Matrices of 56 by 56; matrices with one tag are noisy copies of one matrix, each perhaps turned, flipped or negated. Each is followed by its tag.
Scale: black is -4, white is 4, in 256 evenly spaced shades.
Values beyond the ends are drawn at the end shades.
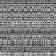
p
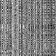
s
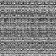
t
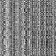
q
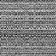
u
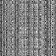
t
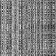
s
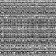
t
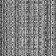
t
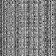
t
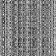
t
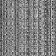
t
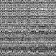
q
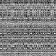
p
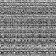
t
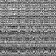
q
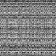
t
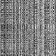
s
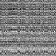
q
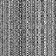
u
